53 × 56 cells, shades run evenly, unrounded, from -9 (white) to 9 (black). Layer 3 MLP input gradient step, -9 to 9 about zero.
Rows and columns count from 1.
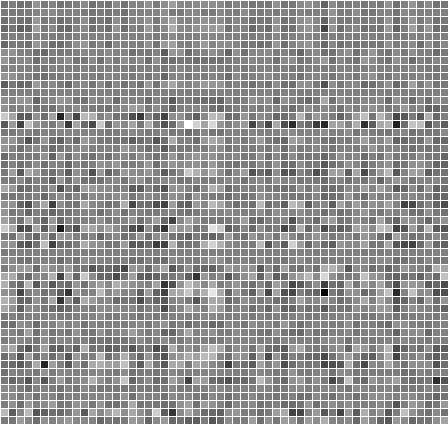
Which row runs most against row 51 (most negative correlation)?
30
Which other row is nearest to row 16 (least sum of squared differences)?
22
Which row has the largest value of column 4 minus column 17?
35
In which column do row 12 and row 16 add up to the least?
24
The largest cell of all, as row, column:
37, 41
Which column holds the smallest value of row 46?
16
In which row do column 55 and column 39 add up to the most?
48
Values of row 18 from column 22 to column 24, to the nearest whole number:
-3 0 0
